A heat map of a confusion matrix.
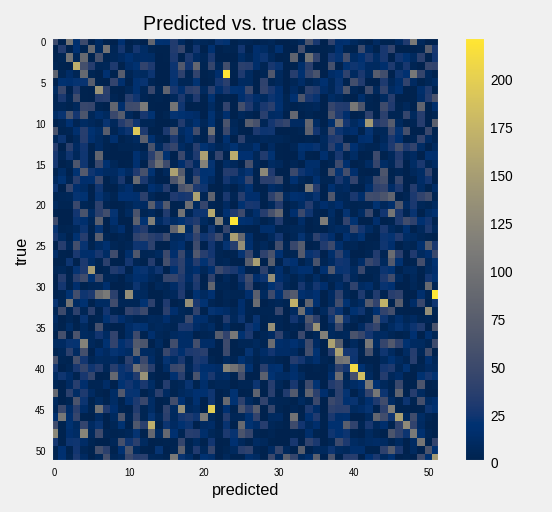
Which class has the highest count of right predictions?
40
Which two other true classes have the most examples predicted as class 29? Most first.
35, 37
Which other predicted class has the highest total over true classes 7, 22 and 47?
13
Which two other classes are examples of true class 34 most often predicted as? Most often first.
38, 43
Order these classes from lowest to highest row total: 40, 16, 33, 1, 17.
1, 33, 17, 16, 40
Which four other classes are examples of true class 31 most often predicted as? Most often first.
51, 10, 7, 6
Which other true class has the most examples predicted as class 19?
3
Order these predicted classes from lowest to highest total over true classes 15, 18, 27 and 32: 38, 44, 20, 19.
19, 38, 20, 44
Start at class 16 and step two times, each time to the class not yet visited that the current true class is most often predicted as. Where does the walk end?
5
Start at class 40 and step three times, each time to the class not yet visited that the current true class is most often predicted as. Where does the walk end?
11
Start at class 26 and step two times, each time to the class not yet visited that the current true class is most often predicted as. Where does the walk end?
21
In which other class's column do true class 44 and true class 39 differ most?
23
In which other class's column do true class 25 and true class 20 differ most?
18
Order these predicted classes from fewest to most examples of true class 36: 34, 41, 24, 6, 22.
34, 6, 41, 22, 24
